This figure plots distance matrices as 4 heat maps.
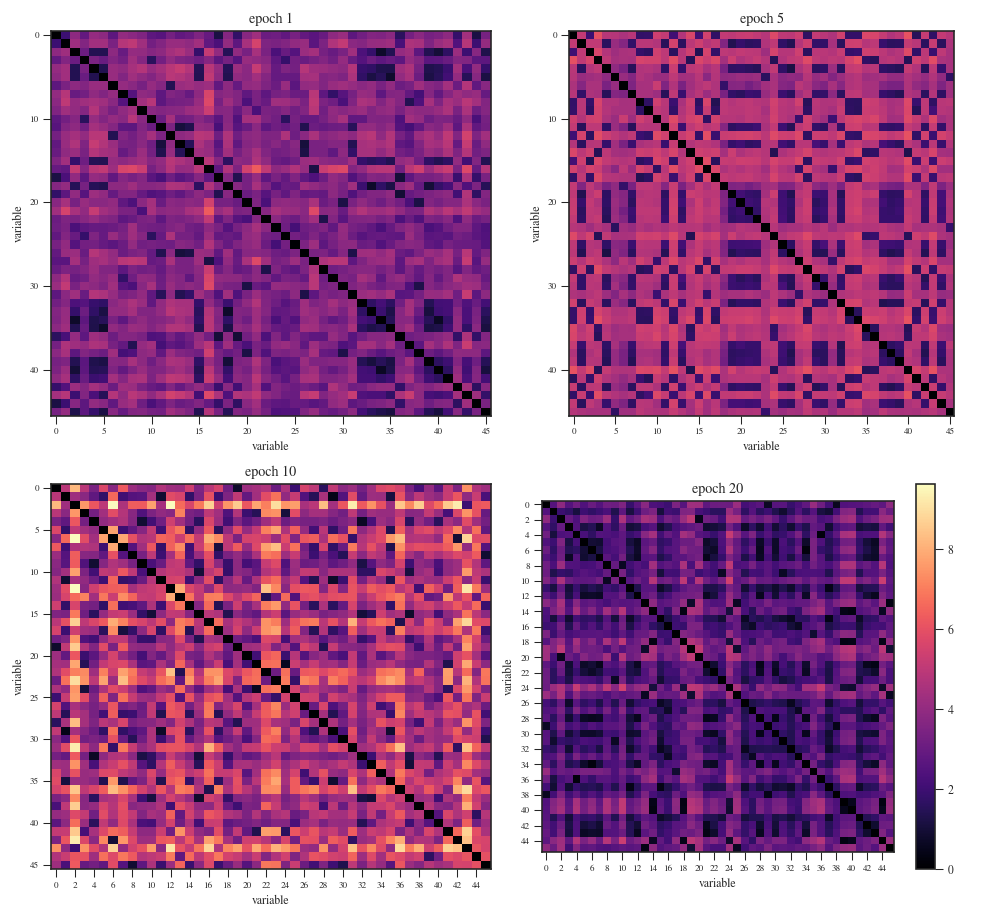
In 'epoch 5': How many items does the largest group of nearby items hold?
19
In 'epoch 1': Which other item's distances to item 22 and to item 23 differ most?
28
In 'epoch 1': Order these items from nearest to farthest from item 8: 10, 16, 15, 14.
14, 15, 10, 16
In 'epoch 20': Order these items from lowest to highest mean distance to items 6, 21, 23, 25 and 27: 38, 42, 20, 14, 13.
42, 13, 38, 14, 20
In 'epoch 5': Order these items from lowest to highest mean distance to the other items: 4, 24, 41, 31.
4, 41, 31, 24
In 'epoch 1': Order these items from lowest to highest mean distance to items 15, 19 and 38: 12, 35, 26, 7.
35, 7, 26, 12
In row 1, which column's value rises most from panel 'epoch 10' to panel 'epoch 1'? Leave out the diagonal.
29
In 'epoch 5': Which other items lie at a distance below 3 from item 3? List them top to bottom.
14, 24, 35, 36, 40
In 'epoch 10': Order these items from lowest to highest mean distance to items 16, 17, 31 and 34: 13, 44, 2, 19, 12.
19, 12, 44, 13, 2
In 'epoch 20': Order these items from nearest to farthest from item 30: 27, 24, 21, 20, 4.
21, 4, 27, 20, 24
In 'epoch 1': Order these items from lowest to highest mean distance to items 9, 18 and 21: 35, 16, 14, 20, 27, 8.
35, 20, 8, 14, 27, 16
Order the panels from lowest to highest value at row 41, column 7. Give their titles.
epoch 20, epoch 1, epoch 5, epoch 10
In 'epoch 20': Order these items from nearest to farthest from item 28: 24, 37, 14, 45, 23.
37, 23, 45, 14, 24
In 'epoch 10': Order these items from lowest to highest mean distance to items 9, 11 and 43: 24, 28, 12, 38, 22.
24, 28, 38, 22, 12
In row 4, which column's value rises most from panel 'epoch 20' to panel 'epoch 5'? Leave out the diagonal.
36
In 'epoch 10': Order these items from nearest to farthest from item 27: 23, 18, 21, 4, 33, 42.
4, 18, 33, 21, 42, 23
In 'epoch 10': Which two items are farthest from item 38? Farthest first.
2, 43
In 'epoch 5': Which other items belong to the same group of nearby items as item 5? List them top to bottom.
23, 45
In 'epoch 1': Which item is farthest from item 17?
43
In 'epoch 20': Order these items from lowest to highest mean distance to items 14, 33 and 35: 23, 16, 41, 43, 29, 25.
16, 41, 23, 29, 43, 25
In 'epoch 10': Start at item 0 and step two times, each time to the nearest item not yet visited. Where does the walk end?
28
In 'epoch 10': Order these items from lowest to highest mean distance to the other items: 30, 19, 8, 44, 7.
30, 8, 19, 7, 44
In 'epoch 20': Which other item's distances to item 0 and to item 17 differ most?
35
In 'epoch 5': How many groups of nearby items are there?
6
